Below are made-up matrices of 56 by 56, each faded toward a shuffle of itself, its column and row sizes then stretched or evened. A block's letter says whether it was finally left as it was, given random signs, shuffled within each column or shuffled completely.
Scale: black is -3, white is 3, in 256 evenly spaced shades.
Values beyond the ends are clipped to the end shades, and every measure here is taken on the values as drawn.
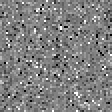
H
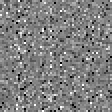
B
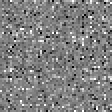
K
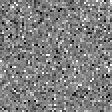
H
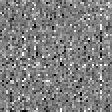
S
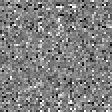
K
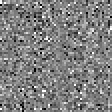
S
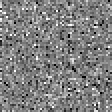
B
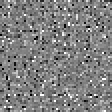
K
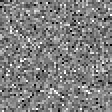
H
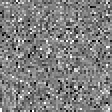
S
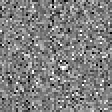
B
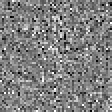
K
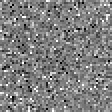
H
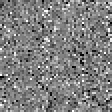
B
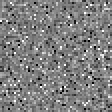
H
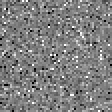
H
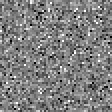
H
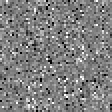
B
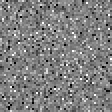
H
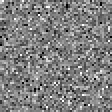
H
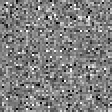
K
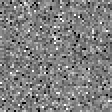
H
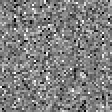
B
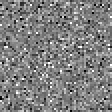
H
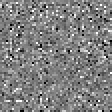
K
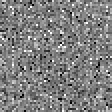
B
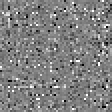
K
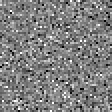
H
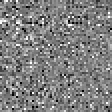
S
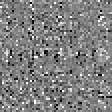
S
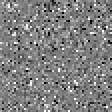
S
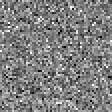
H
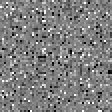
K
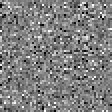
S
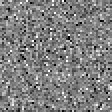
H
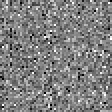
B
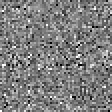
K
